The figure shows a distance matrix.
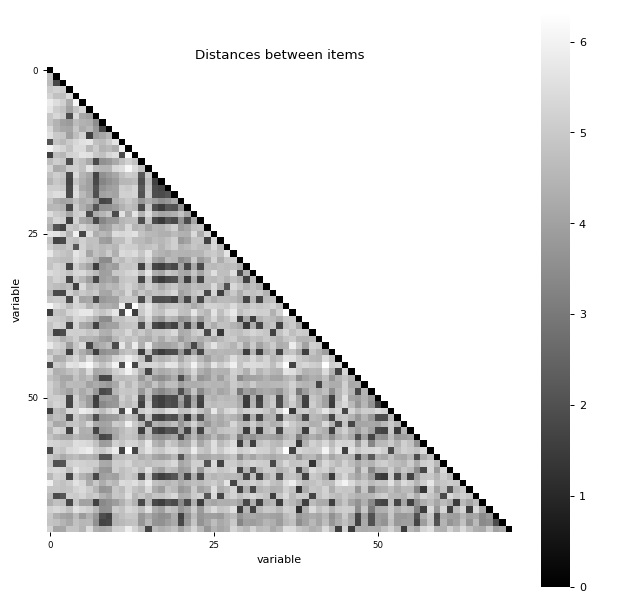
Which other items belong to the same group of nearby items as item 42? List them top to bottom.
6, 10, 22
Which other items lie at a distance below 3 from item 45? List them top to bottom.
0, 11, 13, 37, 52, 58
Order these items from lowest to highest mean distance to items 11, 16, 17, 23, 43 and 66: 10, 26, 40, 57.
10, 57, 26, 40
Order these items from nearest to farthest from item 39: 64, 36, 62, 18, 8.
62, 18, 8, 64, 36
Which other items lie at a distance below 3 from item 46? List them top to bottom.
15, 44, 54, 70
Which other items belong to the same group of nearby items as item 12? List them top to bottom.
36
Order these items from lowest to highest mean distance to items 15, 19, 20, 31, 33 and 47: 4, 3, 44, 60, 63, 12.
3, 44, 4, 60, 63, 12
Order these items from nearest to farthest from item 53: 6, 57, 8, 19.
19, 8, 6, 57
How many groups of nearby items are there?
12
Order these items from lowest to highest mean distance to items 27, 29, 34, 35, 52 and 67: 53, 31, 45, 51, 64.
64, 31, 53, 51, 45
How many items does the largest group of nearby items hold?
20
